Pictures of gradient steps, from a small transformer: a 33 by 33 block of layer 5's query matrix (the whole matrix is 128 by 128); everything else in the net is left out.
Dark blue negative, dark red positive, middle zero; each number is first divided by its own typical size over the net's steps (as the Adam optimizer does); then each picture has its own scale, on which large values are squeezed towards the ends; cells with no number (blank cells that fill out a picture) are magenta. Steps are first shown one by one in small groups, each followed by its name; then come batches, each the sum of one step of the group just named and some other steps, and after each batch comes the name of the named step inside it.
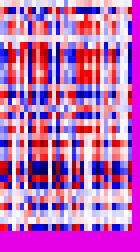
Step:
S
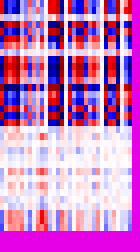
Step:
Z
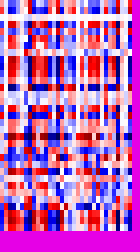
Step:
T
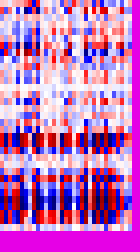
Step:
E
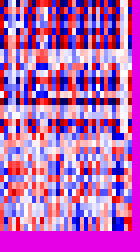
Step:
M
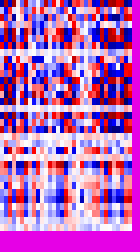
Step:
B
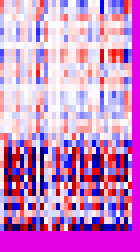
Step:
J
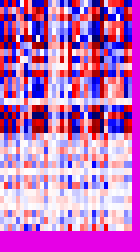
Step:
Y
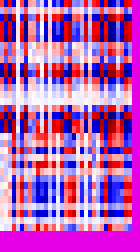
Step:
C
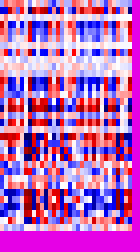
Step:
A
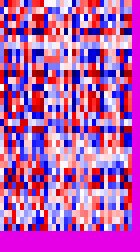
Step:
J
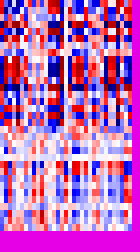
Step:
Z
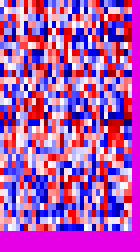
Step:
C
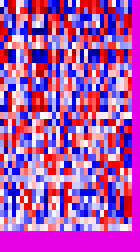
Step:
A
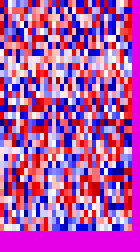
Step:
M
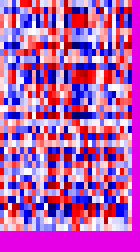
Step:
E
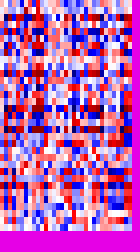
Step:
Y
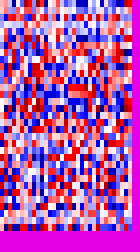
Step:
J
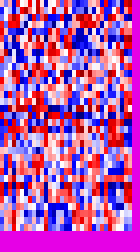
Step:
C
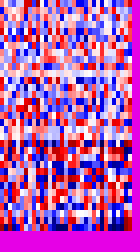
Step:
M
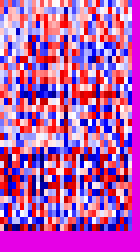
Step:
J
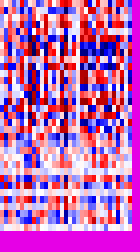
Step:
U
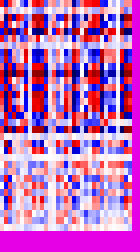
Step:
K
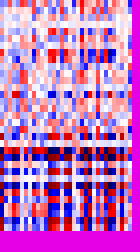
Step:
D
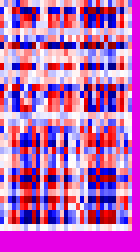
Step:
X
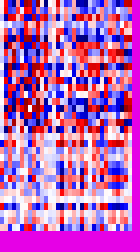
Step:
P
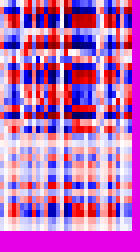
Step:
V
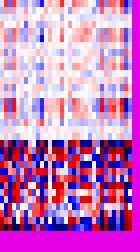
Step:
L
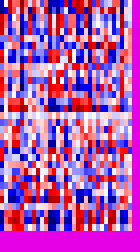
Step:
X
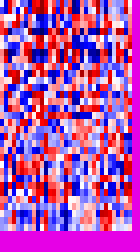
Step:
V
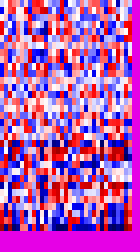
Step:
L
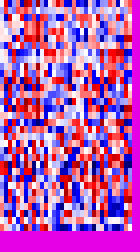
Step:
P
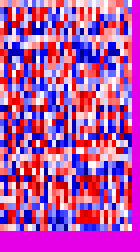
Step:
U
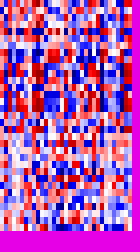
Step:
K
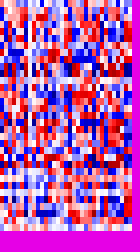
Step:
D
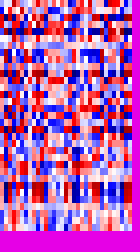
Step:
K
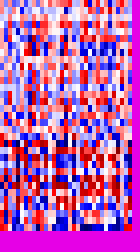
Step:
U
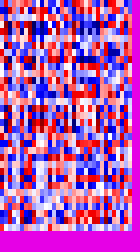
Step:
D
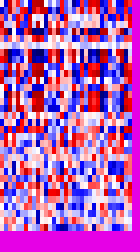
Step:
K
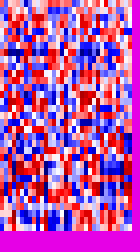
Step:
U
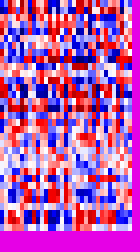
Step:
X
